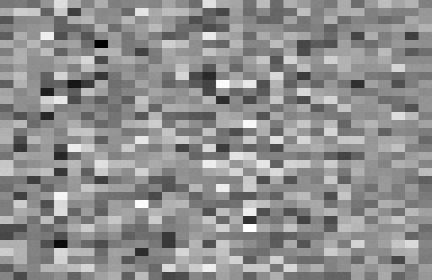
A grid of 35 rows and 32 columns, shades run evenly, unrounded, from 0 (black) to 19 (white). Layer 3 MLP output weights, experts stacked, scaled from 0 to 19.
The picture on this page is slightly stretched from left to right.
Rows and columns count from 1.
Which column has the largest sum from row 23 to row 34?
17
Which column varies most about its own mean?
5
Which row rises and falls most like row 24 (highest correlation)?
29
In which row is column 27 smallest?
11
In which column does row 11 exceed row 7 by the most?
19
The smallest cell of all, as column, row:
8, 6
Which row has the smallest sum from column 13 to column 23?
30
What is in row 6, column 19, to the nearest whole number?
10
